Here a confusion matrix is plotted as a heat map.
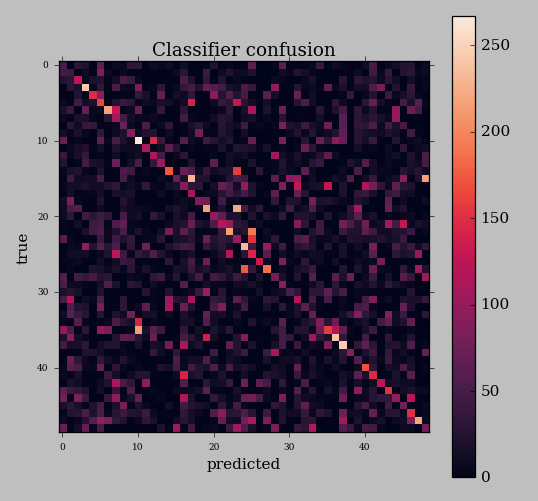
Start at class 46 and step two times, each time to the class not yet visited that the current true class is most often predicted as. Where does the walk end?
45
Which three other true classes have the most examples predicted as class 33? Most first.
48, 36, 18
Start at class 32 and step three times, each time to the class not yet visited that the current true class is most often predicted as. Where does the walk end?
25
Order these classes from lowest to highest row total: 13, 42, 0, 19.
0, 13, 42, 19
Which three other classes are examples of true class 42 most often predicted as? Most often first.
7, 11, 24
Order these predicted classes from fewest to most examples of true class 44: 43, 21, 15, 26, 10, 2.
15, 21, 43, 26, 10, 2
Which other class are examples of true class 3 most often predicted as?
28
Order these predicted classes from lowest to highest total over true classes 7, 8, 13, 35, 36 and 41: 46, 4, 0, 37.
4, 46, 0, 37
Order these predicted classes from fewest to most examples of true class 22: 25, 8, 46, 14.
46, 8, 14, 25
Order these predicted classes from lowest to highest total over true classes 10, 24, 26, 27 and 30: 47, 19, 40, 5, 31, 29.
40, 31, 47, 5, 29, 19
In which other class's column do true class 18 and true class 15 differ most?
17
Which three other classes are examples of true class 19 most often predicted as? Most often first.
23, 39, 43
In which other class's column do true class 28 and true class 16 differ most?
35
